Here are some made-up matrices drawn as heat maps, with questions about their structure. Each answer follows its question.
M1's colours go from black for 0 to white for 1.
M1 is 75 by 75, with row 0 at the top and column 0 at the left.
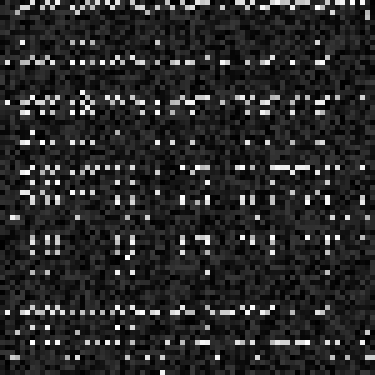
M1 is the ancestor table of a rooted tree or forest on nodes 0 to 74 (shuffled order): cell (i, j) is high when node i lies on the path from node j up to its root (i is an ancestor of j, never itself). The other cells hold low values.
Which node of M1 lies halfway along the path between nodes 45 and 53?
1
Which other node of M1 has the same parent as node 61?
72
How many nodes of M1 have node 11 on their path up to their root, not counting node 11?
7
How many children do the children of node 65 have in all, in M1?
2
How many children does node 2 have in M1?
2
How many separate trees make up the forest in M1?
3
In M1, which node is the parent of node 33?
68
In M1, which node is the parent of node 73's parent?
66
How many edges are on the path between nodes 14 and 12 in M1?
8
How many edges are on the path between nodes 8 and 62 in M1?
8
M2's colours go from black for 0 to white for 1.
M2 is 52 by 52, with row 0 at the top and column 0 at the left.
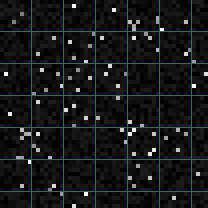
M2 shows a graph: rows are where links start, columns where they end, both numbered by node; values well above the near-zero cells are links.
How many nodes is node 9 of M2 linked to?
4
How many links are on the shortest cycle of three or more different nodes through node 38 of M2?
4
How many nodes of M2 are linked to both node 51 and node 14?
1
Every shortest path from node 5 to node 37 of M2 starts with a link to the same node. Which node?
node 32
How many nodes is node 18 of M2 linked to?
5
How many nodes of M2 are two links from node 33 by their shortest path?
7
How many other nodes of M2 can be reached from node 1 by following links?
6
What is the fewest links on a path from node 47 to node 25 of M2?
7
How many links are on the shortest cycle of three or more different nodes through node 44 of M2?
5
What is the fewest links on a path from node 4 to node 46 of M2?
3
